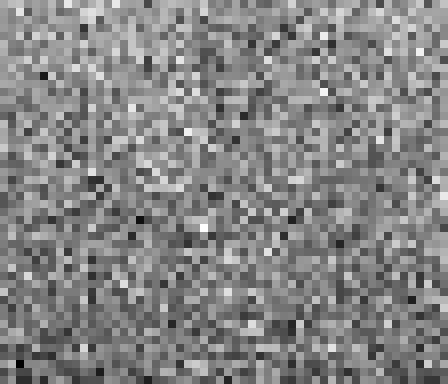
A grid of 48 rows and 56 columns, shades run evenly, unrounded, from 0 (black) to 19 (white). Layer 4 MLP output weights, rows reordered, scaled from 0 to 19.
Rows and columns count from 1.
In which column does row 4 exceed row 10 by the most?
6
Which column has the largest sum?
56
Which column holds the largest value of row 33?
29
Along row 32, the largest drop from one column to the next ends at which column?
35
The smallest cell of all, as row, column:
46, 3
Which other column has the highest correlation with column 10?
55
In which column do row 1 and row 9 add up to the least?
19
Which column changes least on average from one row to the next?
47
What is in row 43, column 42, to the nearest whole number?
11
